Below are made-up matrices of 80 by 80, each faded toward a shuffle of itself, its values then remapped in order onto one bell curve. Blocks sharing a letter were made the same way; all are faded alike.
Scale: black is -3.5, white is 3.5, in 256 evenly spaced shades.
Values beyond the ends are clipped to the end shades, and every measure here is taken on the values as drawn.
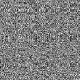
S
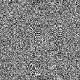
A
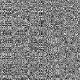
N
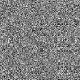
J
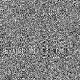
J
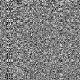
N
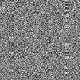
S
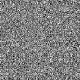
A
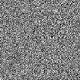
J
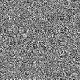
A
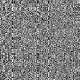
N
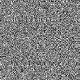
A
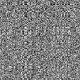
S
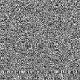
J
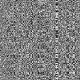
N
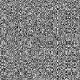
N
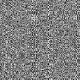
N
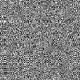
S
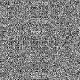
J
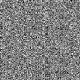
A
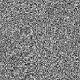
S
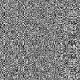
N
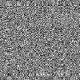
J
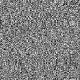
A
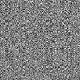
S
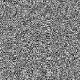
S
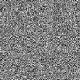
S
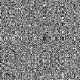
N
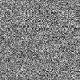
J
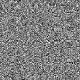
J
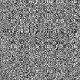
N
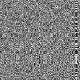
N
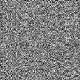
J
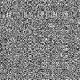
J
